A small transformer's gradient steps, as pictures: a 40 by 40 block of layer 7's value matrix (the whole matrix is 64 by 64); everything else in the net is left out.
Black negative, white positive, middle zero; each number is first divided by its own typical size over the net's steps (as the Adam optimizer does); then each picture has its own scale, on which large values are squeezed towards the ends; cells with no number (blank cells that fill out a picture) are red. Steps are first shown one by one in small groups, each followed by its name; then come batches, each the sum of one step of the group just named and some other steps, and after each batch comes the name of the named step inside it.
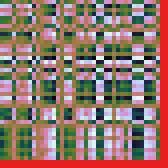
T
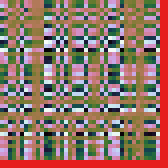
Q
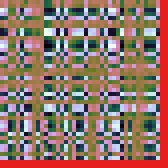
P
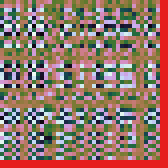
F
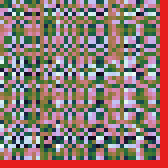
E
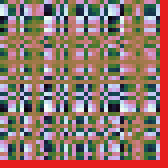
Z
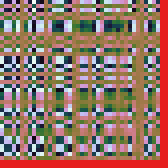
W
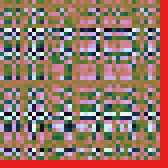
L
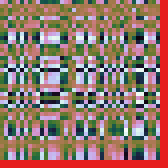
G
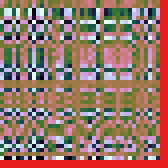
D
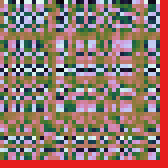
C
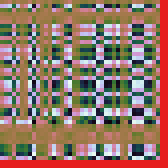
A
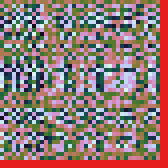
F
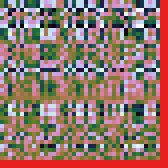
E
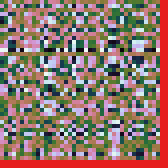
Q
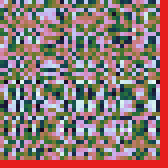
L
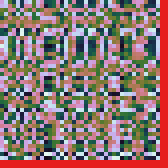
P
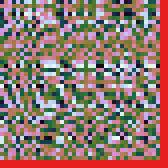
F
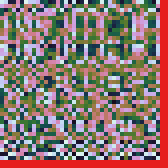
W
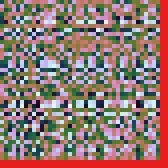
L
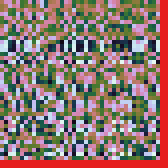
F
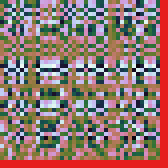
E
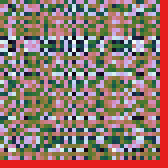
E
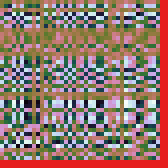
E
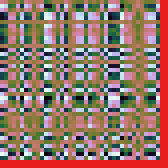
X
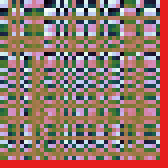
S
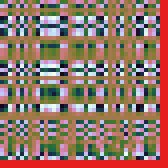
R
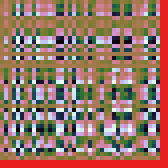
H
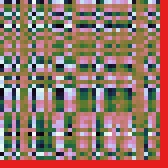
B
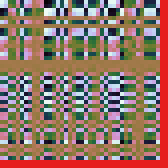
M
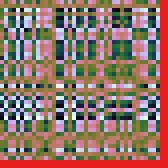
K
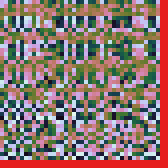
K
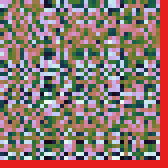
M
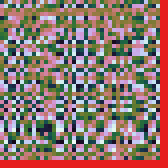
H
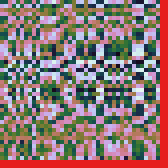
R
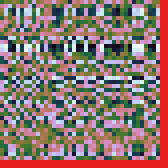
K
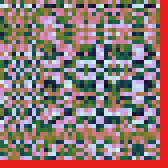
X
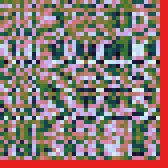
K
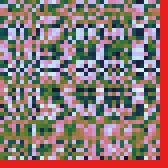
R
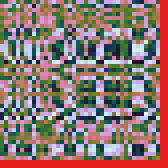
K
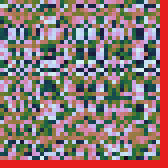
R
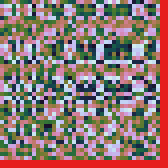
H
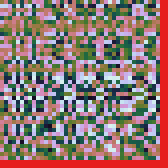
H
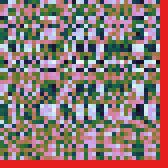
R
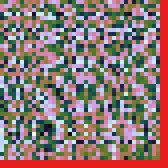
B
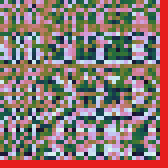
H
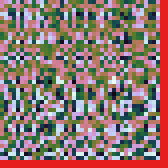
H
